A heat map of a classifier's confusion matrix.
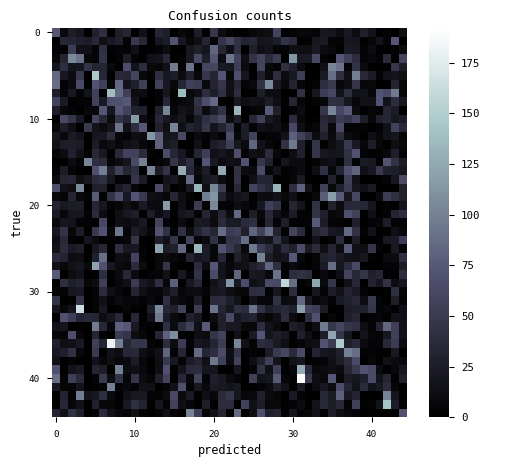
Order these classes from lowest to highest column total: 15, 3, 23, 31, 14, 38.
15, 3, 31, 14, 38, 23
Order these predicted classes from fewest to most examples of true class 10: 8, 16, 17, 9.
17, 16, 9, 8
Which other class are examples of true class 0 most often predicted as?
28
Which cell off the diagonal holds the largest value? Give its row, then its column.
40, 31
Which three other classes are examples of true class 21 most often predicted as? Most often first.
23, 37, 38
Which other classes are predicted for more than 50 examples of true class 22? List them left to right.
6, 13, 33
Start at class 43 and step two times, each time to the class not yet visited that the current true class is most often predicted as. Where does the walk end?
3
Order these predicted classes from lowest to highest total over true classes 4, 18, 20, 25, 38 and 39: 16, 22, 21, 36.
22, 16, 36, 21
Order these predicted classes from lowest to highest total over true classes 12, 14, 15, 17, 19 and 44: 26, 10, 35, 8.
8, 26, 35, 10
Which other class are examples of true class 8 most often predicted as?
20
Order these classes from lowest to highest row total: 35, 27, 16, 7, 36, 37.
27, 35, 37, 7, 16, 36
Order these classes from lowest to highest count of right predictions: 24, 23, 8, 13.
23, 8, 13, 24
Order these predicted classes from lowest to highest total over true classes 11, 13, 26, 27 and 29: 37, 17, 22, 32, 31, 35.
32, 31, 17, 37, 35, 22
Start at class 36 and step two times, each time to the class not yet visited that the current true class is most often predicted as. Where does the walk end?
16
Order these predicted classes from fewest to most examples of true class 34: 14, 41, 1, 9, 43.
1, 41, 14, 43, 9
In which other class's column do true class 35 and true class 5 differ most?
38
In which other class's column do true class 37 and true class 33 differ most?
13
